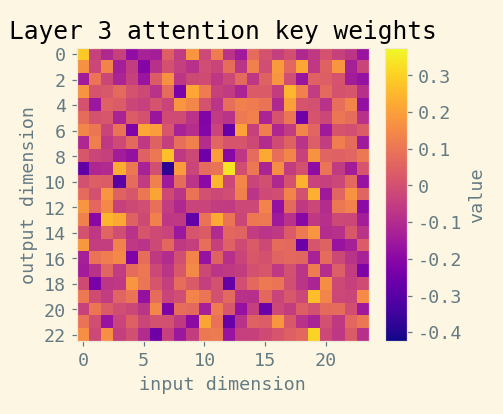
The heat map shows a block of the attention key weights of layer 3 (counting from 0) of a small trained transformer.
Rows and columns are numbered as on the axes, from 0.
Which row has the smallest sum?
0
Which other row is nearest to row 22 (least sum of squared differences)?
14
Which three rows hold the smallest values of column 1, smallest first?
18, 13, 4
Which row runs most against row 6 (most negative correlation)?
9
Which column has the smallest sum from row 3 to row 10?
10
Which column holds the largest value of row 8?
7
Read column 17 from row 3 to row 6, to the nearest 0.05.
0.25 0.2 0.1 -0.05
